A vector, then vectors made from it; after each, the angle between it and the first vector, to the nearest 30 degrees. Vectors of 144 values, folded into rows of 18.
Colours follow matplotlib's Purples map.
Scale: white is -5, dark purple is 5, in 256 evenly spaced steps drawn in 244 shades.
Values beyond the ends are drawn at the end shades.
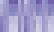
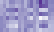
60 degrees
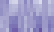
150 degrees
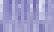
90 degrees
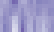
60 degrees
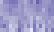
60 degrees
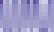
90 degrees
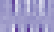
90 degrees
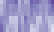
30 degrees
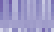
90 degrees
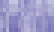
150 degrees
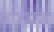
90 degrees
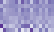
60 degrees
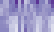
30 degrees
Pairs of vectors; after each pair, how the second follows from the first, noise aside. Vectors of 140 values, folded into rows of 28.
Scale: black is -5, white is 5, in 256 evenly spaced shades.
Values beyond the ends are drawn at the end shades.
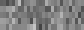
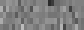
reversed, negated, partly zeroed.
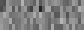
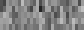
copied.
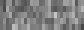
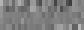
reversed, negated, partly zeroed.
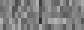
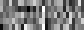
reversed, negated, scaled up.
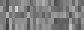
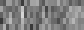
wrapped around, negated.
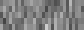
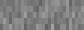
negated, shrunk.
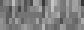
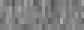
negated, shrunk.
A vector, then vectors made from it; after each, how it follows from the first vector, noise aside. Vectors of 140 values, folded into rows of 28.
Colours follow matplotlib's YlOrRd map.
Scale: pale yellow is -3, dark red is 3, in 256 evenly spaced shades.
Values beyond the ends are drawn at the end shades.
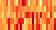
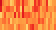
reversed, shrunk.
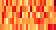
wrapped around.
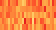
negated, shrunk.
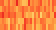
negated, shrunk.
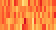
negated, shrunk.
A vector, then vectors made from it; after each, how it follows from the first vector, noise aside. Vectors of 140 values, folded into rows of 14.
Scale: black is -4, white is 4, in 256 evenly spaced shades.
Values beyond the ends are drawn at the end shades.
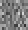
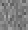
reversed, shrunk.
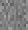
reversed, shrunk.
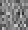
negated.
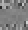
wrapped around, partly zeroed.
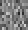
negated.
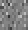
reversed, negated, partly zeroed.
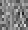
negated.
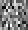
wrapped around, scaled up.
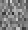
wrapped around.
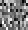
wrapped around, scaled up.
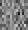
negated.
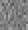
reversed, shrunk.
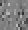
negated, partly zeroed.
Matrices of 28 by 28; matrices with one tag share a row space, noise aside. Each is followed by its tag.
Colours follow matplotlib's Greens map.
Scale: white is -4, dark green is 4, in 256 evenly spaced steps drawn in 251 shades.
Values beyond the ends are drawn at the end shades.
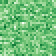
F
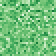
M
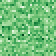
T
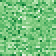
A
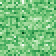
T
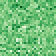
A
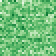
T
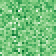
A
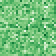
M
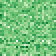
M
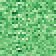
A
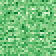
F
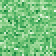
F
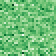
F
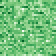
F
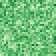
F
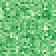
M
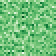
F
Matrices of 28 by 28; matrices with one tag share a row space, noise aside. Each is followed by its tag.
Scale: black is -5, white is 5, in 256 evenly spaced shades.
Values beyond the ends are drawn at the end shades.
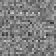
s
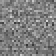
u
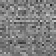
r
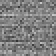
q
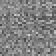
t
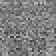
s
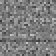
r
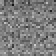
u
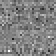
q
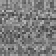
t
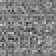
t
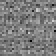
u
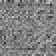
t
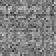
r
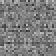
u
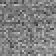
t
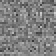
r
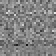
u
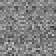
u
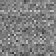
s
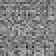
u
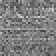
s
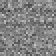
u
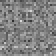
u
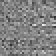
t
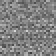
r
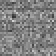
q
